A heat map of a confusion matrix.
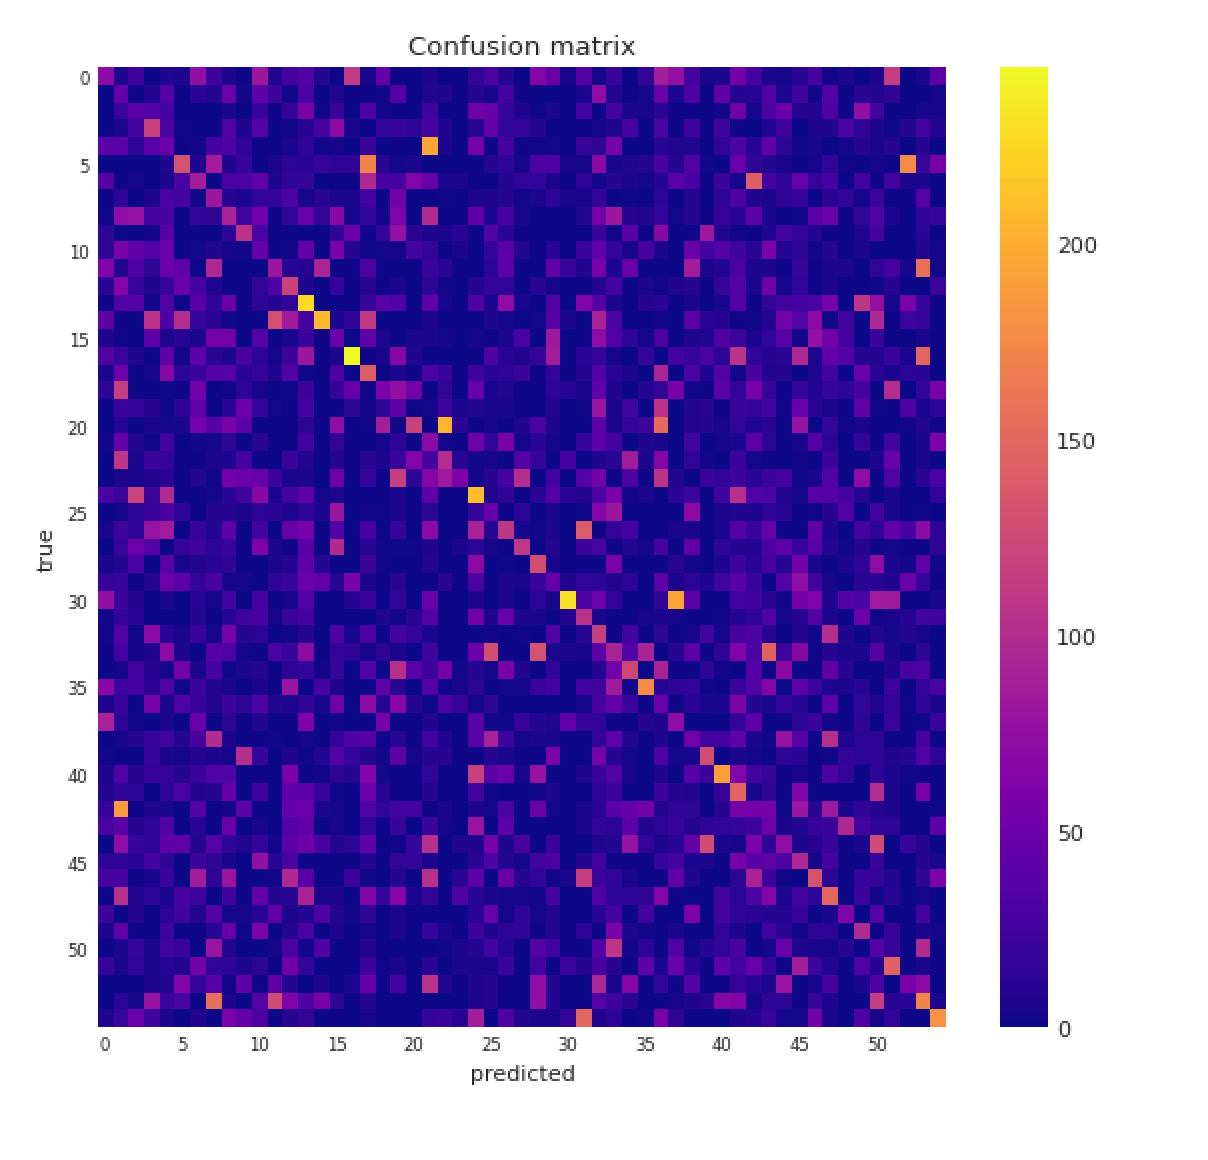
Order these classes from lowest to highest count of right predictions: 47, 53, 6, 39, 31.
6, 31, 39, 47, 53
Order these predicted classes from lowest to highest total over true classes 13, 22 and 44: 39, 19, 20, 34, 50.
19, 20, 39, 34, 50
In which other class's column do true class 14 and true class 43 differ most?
11
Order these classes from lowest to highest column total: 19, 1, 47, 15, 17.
15, 19, 47, 17, 1
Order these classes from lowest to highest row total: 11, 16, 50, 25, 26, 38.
25, 50, 38, 11, 26, 16
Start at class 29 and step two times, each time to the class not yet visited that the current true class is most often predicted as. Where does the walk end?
10
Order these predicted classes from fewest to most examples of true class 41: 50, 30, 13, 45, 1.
30, 1, 13, 45, 50
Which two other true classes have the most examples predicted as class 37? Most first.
30, 0
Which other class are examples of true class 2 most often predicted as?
49
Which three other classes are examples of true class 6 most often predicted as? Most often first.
42, 17, 20
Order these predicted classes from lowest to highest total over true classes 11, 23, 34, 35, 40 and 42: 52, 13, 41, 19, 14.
52, 13, 14, 41, 19
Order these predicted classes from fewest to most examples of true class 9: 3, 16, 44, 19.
3, 44, 16, 19
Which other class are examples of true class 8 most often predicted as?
21
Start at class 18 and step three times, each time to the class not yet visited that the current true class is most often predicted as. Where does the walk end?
47
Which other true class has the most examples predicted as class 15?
27
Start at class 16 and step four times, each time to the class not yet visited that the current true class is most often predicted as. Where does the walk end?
36
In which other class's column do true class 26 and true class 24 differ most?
31
